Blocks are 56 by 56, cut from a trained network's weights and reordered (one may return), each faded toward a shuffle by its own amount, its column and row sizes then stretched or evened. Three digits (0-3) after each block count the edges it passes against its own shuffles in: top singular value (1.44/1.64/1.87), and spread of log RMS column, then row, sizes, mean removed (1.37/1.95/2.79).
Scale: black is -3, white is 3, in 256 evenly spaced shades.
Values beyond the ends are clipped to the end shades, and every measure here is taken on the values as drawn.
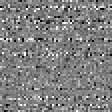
1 0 3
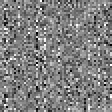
1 3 0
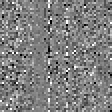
1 3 0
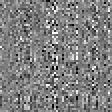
3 3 0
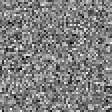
1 0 0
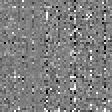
0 3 1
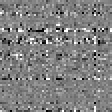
1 2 3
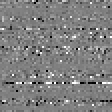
2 0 3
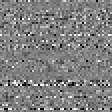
2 0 3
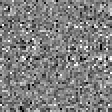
2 1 1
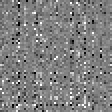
2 3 1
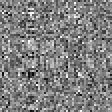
3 2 0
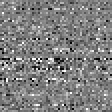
2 1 3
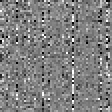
2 3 1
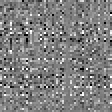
1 3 3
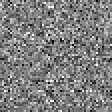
2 1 1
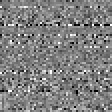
2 0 3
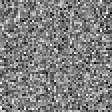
0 0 0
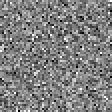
2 0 0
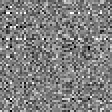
3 1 1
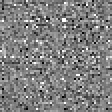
0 2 2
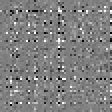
3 3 2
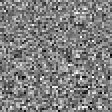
3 0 1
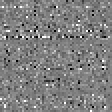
1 1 2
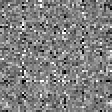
1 2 2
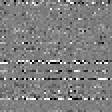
3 1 3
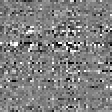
1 2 3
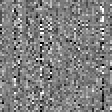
2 3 0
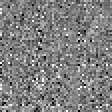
0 2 1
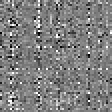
1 3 2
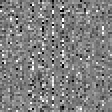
1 3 0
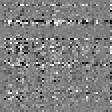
2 2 3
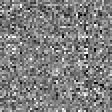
1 2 1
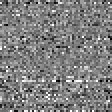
0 0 3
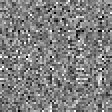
3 1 1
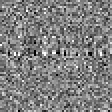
3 0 1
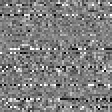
1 0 3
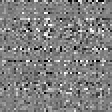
0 2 3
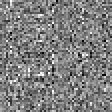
3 2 0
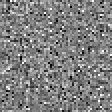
1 1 0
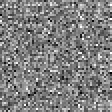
1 1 0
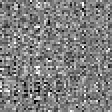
3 2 1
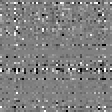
2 2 3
